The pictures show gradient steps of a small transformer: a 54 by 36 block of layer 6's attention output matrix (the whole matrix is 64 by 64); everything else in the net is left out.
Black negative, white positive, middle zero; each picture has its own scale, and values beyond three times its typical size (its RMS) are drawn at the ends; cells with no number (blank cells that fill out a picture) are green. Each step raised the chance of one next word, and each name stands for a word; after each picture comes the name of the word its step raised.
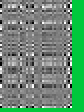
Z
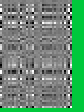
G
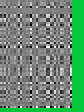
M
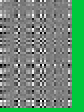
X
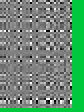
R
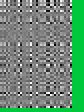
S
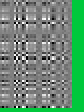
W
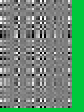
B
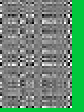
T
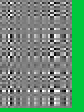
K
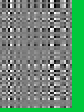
G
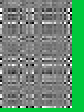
W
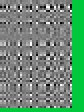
Z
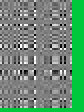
M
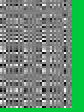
X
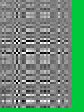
X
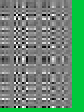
M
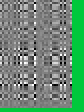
Z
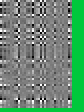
R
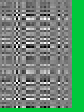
M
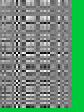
S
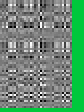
G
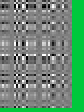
Z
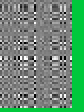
W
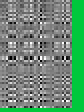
W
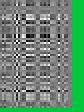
K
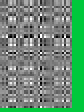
B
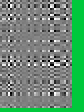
T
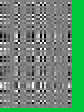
K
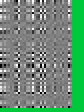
S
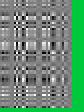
G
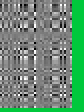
G
